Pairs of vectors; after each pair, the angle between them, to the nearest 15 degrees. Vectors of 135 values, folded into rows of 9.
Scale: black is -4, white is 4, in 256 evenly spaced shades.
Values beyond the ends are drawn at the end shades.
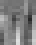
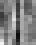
120 degrees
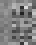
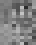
150 degrees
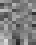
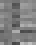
105 degrees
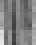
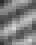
105 degrees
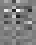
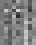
45 degrees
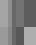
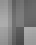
15 degrees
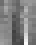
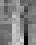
165 degrees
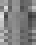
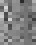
45 degrees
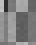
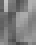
150 degrees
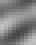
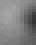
90 degrees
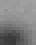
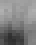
15 degrees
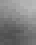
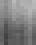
15 degrees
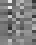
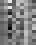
30 degrees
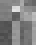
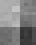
75 degrees
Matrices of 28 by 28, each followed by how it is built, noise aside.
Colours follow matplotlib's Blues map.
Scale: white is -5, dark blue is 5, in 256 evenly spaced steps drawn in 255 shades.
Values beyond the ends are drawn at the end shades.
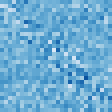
banded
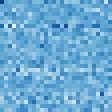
uneven rows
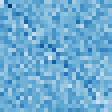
banded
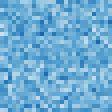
low rank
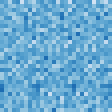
repeating columns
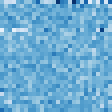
uneven rows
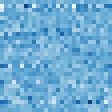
uneven rows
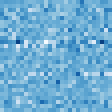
uneven rows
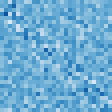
banded
